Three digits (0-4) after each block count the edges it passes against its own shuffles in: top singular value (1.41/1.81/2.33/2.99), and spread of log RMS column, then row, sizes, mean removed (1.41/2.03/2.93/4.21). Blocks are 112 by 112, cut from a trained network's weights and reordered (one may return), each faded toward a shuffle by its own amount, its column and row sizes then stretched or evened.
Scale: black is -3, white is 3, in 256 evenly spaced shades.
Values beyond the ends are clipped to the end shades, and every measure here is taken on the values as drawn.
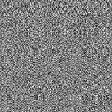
3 2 1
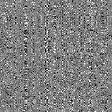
3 3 0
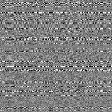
4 0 4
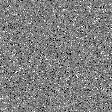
0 0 1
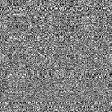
3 0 3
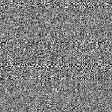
3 0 3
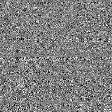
1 1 3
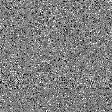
1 1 1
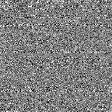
1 0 3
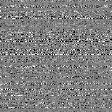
1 1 4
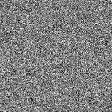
2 0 1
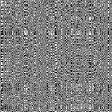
4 4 1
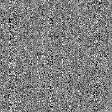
0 3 1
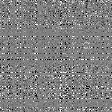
0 3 4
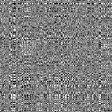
4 3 3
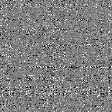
2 2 3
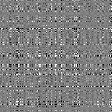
4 3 4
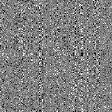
3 3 1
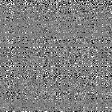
1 3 4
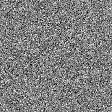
0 0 0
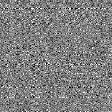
2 1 3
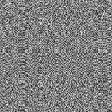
4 2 0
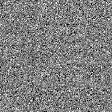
1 1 2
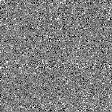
0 1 3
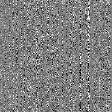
0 4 0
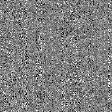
0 3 2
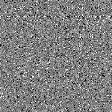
2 1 1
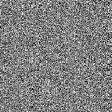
2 2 0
